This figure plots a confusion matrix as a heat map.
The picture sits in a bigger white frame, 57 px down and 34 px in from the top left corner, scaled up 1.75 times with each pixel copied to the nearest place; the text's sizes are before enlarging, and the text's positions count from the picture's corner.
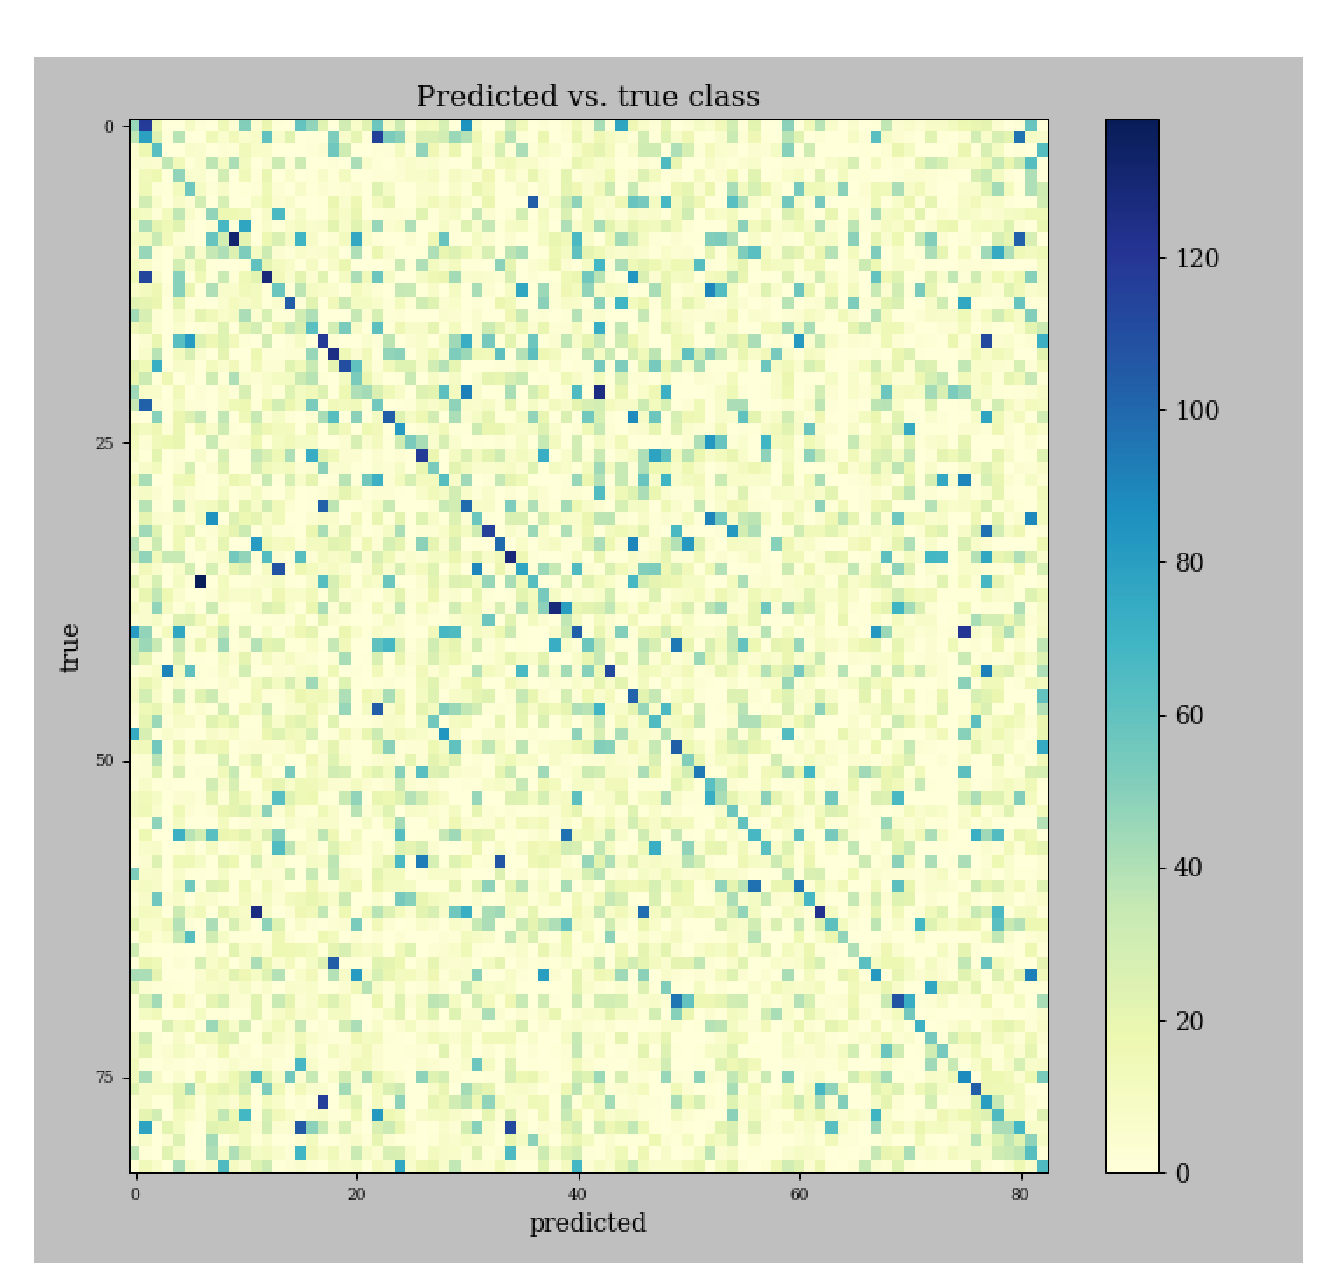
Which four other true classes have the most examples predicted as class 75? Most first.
40, 28, 14, 51
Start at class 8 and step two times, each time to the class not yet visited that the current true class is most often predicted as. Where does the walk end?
78
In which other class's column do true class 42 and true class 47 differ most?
76
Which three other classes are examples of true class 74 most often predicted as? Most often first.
15, 31, 72
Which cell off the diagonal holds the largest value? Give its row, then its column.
36, 6
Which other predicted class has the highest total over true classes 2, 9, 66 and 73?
18
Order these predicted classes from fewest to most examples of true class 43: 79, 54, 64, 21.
21, 54, 79, 64
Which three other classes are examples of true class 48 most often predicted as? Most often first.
28, 0, 59
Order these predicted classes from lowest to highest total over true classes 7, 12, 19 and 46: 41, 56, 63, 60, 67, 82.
56, 60, 63, 82, 41, 67
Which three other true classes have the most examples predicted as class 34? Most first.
79, 81, 30
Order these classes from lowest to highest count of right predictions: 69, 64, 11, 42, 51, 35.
42, 64, 11, 35, 51, 69
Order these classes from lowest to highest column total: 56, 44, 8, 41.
56, 41, 44, 8
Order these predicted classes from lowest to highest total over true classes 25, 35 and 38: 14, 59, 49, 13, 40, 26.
14, 49, 26, 59, 40, 13
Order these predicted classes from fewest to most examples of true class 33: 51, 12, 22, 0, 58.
22, 12, 51, 0, 58
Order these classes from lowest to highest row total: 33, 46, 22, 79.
22, 33, 46, 79
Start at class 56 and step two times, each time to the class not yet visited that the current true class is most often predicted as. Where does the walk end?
32
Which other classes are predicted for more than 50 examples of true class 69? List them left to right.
49, 50, 70
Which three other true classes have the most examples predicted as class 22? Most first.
1, 46, 78
